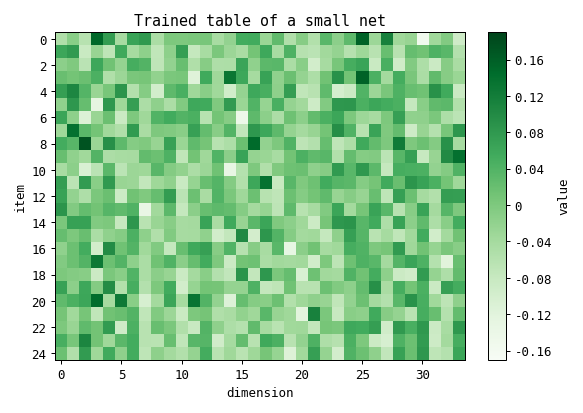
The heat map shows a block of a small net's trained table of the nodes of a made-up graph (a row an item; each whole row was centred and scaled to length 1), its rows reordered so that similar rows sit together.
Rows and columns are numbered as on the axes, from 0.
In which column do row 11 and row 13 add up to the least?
7
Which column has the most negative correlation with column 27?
33
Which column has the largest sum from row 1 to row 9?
1
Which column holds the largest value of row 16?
4
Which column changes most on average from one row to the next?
3
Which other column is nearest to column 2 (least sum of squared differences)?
12
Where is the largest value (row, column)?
8, 2
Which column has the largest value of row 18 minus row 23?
26
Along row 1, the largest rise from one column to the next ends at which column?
5
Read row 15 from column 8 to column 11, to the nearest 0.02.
-0.06 0 -0.04 -0.04
